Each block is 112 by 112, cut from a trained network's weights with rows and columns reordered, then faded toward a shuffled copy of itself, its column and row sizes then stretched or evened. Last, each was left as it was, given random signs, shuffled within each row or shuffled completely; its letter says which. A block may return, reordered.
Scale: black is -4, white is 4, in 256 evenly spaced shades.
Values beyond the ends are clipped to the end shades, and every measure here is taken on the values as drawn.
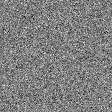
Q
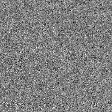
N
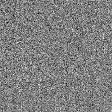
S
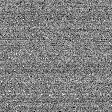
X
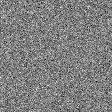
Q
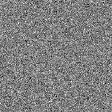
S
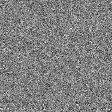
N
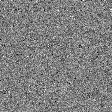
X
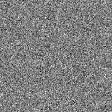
S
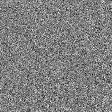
N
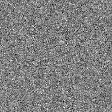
S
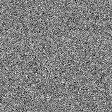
X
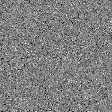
X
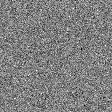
Q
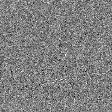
N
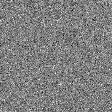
X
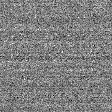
S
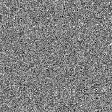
S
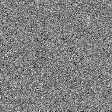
N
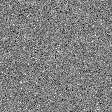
Q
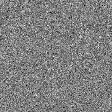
N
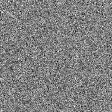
N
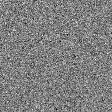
X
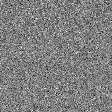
N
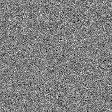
N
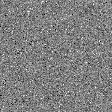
X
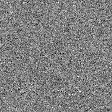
X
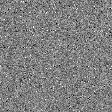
N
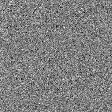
X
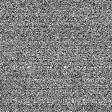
S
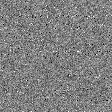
X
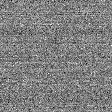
X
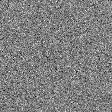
X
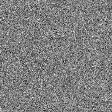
N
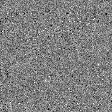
N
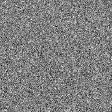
S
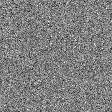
Q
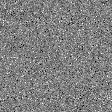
X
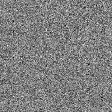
S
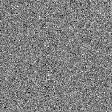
S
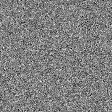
X
